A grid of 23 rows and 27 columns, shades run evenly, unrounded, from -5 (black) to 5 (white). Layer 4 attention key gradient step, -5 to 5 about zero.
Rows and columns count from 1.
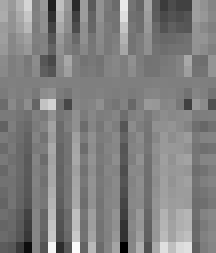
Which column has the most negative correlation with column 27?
6
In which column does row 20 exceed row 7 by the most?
7
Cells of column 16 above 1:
5
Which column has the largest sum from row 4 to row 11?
16
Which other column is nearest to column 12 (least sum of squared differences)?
18
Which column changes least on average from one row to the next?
14
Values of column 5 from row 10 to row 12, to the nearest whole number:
-1 0 0
